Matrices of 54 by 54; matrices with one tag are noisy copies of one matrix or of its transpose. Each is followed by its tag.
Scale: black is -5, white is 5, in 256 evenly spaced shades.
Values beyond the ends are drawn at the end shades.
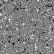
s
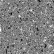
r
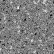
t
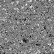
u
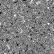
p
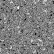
t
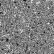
p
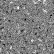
t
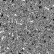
p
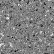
t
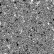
p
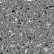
r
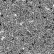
p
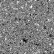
u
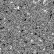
t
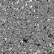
u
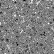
p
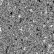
r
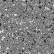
p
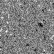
u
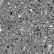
r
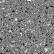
r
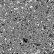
u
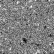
u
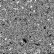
u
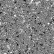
p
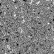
p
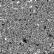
u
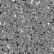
p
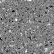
r
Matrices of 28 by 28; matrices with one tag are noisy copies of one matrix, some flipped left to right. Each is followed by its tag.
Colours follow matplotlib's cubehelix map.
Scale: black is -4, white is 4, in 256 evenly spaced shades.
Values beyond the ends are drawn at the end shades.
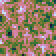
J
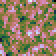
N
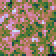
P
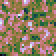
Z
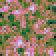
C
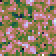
Z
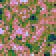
N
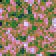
Z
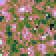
J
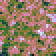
P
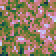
P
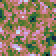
N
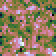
C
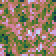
N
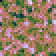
Z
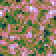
J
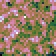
P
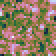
J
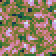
Z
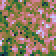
P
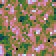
N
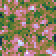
C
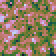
P
